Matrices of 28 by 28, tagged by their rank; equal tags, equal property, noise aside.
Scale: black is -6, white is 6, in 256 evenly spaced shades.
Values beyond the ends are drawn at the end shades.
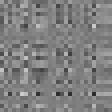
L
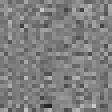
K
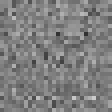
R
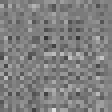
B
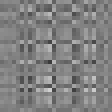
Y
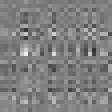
L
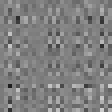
L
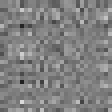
K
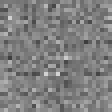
R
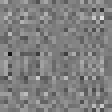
B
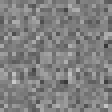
K
